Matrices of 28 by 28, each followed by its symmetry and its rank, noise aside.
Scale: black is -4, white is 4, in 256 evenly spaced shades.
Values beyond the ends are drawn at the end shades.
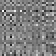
no symmetry, rank three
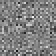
no symmetry, rank three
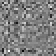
no symmetry, rank three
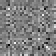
symmetric, rank five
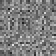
symmetric, rank four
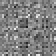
symmetric, rank three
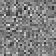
antisymmetric, rank four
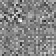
symmetric, rank five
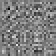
no symmetry, rank three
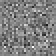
no symmetry, rank five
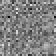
no symmetry, rank four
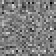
no symmetry, rank five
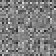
no symmetry, rank five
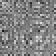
symmetric, rank four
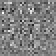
no symmetry, rank three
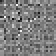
symmetric, rank five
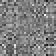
no symmetry, rank three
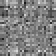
antisymmetric, rank four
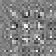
symmetric, rank three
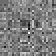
no symmetry, rank four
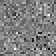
symmetric, rank five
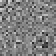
symmetric, rank five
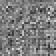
symmetric, rank five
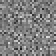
antisymmetric, rank four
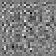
no symmetry, rank four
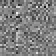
no symmetry, rank four
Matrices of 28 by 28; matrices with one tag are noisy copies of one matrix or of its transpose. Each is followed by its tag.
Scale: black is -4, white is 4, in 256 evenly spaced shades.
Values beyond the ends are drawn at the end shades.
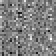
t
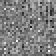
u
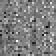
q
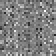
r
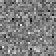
t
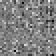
u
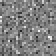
t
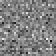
u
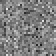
r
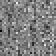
q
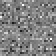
u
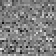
u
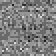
r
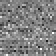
u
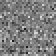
u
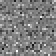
q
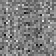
r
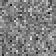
t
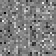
q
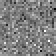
u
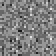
t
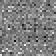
r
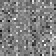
q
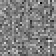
u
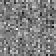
u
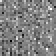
t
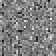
t
